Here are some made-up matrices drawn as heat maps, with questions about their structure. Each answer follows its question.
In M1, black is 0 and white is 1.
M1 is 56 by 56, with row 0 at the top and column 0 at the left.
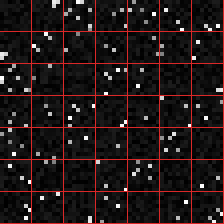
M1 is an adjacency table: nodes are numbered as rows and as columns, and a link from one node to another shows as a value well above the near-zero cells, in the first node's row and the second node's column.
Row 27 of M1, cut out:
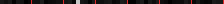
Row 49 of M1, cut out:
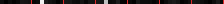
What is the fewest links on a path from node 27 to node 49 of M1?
5
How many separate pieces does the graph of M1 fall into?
4
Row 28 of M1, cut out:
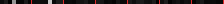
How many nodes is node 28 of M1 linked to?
2
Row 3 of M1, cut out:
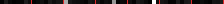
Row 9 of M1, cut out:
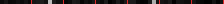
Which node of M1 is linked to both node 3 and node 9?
node 38
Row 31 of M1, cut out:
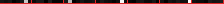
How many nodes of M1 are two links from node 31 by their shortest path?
6
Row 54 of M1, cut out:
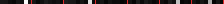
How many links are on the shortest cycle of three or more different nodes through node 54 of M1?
3
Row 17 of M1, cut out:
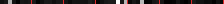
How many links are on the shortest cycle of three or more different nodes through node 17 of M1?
3
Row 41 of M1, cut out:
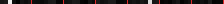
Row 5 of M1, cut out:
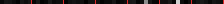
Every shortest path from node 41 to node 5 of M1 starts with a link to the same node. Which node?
node 37
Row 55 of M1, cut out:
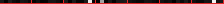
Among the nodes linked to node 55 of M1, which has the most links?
node 22
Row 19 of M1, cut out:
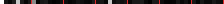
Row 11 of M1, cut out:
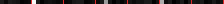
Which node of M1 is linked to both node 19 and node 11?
node 8
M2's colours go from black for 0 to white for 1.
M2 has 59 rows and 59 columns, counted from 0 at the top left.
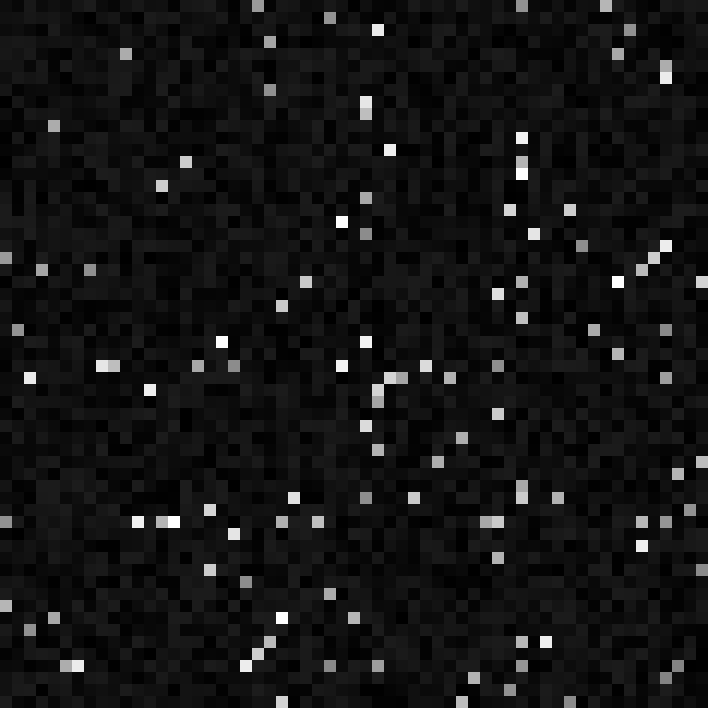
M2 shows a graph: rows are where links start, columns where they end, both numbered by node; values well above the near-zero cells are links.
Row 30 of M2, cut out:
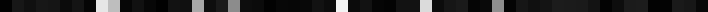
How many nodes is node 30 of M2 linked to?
7
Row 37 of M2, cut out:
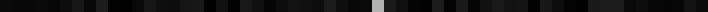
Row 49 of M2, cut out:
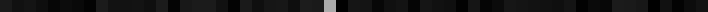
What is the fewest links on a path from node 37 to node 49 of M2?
4
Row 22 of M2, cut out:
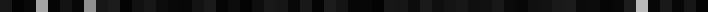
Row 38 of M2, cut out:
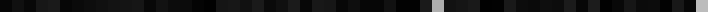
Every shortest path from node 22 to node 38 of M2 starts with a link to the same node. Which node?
node 53
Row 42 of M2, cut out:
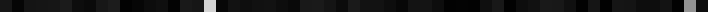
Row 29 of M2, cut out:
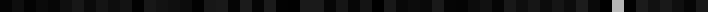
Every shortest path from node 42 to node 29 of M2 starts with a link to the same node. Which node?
node 17
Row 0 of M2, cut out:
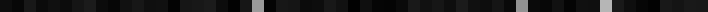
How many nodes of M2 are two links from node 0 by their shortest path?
10
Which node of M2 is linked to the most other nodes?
node 43
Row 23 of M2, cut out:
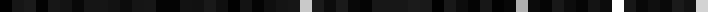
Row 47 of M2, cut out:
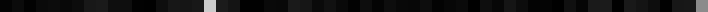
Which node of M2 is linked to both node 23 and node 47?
node 58
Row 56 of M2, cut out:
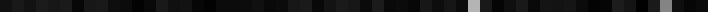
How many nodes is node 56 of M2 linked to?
2
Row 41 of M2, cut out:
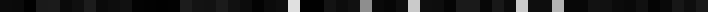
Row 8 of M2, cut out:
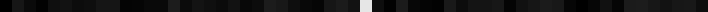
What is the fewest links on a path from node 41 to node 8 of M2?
2
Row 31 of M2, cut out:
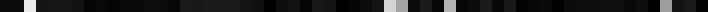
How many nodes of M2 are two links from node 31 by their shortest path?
8
